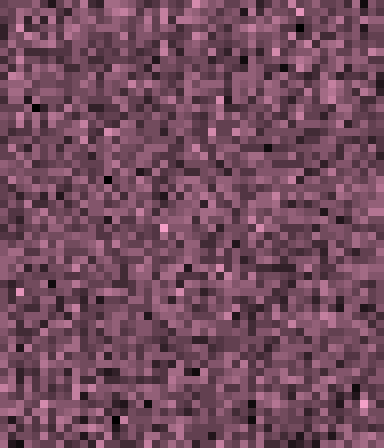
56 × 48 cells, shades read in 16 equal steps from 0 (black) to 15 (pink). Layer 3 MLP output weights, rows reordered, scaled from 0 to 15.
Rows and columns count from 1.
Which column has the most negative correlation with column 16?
46
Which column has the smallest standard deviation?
17
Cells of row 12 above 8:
17
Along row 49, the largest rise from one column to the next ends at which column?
10
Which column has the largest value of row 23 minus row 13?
37
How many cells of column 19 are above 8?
18
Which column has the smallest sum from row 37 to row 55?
32
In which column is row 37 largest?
3
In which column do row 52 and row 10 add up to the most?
2
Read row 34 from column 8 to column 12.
7 8 12 6 9
